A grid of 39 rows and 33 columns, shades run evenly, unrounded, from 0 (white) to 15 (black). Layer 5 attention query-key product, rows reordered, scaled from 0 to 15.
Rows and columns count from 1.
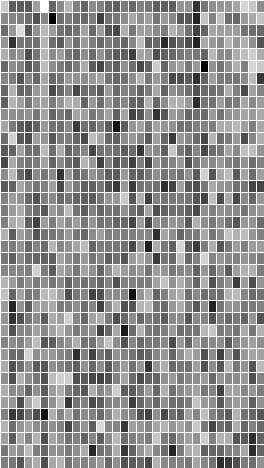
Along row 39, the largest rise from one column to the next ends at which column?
6
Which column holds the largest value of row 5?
17
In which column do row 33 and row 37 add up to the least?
15
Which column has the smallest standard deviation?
14
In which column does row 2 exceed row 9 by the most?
7
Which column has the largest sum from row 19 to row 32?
2
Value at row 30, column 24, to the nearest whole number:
5
